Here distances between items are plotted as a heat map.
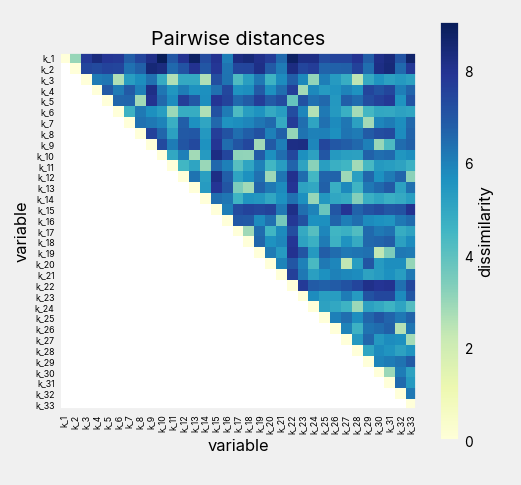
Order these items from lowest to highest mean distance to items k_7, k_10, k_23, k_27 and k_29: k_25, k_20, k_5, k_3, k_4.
k_3, k_20, k_4, k_25, k_5
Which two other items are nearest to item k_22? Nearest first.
k_8, k_5
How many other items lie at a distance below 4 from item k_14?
5
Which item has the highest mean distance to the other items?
k_1
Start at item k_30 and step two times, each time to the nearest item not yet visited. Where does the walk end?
k_9
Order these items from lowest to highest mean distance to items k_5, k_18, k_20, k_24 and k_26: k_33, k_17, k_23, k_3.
k_17, k_3, k_33, k_23
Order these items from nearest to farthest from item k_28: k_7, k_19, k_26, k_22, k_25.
k_26, k_7, k_25, k_19, k_22
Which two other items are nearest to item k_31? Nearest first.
k_30, k_19
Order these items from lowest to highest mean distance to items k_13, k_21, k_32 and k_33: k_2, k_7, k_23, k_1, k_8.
k_7, k_23, k_8, k_2, k_1
